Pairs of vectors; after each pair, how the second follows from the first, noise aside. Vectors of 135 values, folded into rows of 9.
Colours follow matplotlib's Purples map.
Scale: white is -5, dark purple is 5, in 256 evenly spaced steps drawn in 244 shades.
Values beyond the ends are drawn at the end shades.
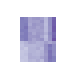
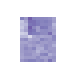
wrapped around, negated, partly zeroed.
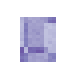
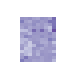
reversed, partly zeroed.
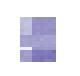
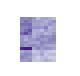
negated.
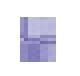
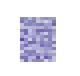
shuffled.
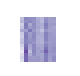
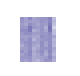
reversed, shrunk.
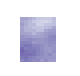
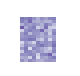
shuffled.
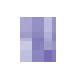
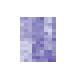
copied.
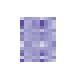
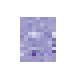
reversed, partly zeroed.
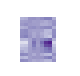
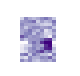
scaled up.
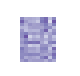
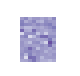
reversed, partly zeroed.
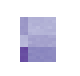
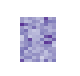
shuffled.
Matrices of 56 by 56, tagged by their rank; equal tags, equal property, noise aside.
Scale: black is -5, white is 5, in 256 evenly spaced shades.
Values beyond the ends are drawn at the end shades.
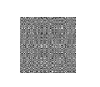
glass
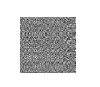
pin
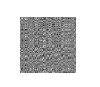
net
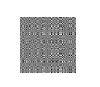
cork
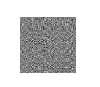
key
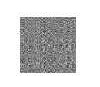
pin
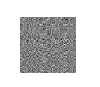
pin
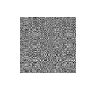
pin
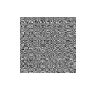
pin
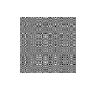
cork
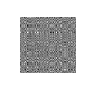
glass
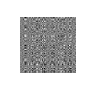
glass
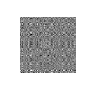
net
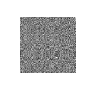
key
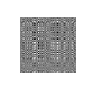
cork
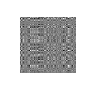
cork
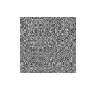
key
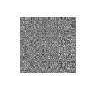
key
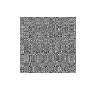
pin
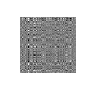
glass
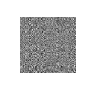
key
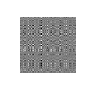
cork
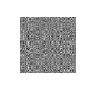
glass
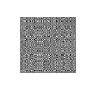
net
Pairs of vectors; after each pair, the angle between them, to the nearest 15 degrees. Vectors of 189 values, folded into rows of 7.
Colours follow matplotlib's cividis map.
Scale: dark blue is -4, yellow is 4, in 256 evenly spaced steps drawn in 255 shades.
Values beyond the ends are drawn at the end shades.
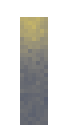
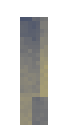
135 degrees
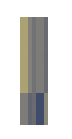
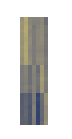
45 degrees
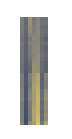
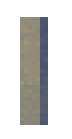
75 degrees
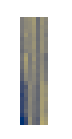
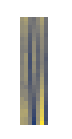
90 degrees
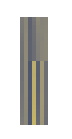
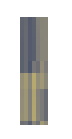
60 degrees
